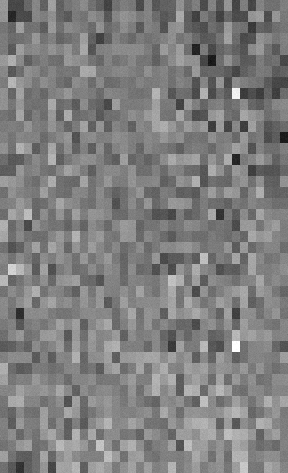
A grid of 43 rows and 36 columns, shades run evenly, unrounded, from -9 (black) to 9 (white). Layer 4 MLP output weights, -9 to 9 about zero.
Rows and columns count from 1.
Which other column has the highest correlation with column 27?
31
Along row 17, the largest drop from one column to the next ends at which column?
26
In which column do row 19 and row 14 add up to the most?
3
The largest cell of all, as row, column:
32, 30
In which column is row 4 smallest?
13
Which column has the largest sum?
17
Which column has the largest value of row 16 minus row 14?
27
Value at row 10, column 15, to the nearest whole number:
2
